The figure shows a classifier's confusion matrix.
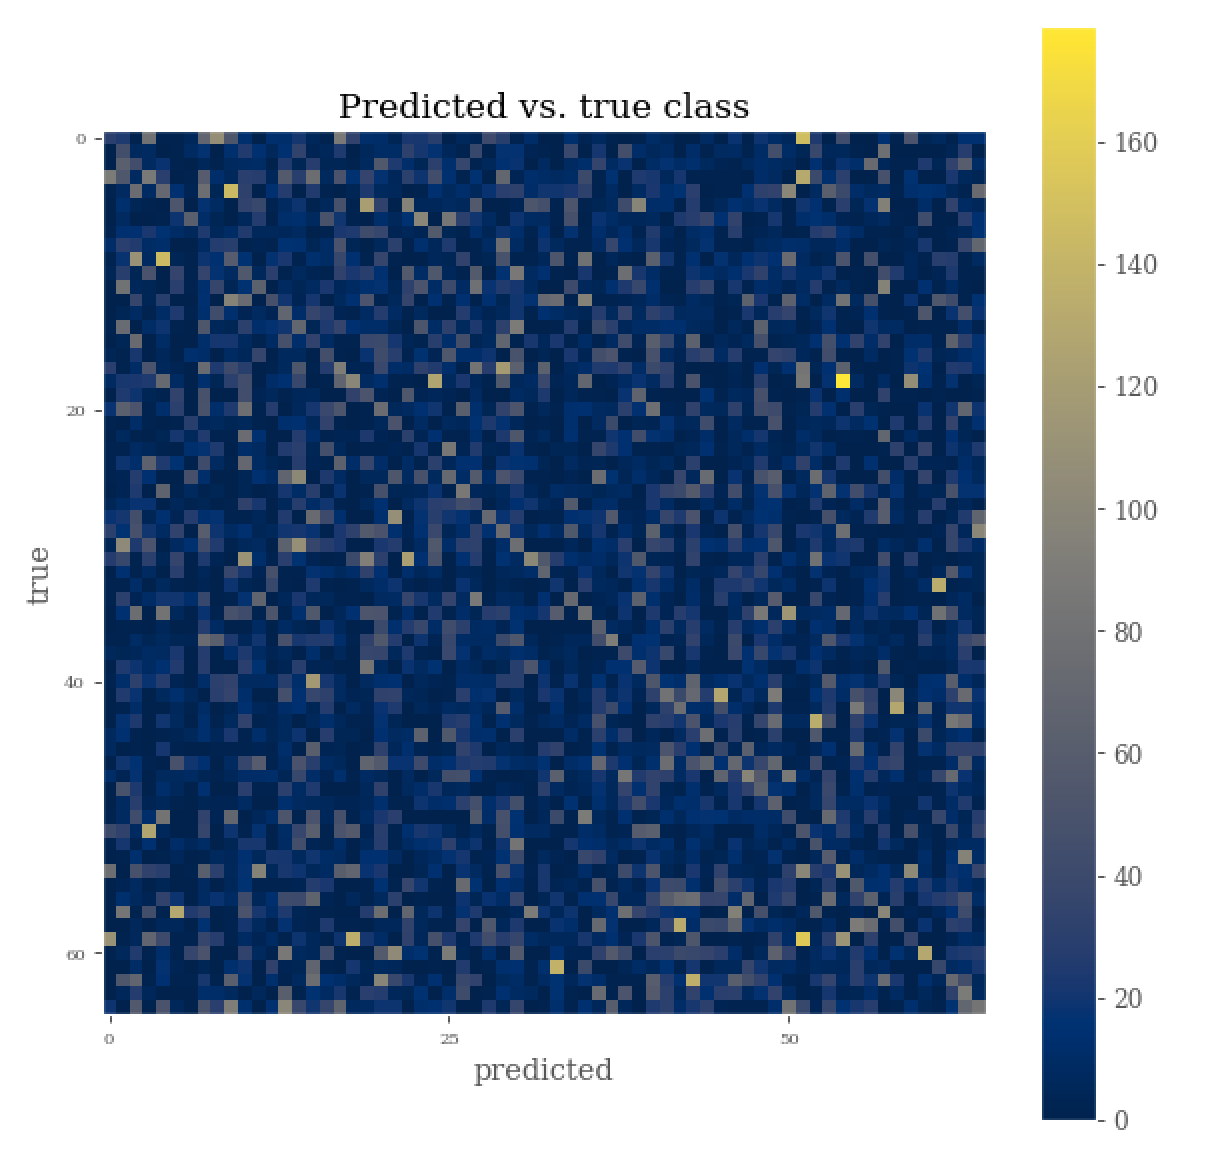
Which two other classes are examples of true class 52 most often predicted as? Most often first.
30, 14
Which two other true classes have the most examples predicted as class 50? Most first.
35, 4
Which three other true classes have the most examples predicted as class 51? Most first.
59, 0, 3
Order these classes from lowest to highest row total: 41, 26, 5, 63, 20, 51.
63, 26, 51, 5, 20, 41
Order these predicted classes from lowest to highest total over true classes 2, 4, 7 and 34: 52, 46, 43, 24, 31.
31, 46, 43, 52, 24
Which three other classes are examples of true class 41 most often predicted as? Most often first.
45, 58, 49
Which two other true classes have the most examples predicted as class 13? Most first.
64, 60
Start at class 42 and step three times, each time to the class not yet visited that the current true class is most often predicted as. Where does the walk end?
26
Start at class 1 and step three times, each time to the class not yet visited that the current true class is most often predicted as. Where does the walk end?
19
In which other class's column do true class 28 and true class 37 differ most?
21
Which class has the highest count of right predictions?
60
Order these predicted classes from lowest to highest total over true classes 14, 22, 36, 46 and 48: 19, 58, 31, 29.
31, 58, 29, 19
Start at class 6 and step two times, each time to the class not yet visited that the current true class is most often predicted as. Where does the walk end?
25
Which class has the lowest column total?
6
